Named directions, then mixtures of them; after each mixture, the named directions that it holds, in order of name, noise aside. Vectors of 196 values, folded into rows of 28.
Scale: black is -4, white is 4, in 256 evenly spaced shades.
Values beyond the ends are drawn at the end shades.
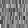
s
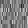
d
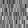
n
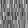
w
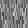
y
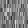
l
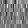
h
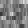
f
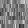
f, l, s.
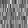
d, h, s.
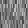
h, y.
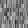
l.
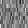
s.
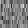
d, f, w.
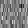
d, f.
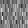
d, n, y.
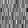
n.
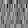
h.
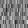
l, n, s.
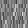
y.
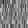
d, h, n.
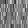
d, h.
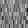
n.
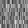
l, s.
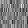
d.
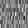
s.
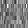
h, w.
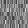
l, w, y.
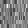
h, s.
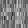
f, h, l.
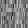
f, h, l.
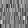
d, s.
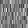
d, n.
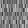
n, w, y.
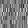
d.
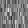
l.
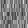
w.
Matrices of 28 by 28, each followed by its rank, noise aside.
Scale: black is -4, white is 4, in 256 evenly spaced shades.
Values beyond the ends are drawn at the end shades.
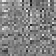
three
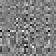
three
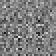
four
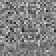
six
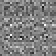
four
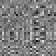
three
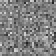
six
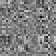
three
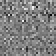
five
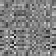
three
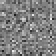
five
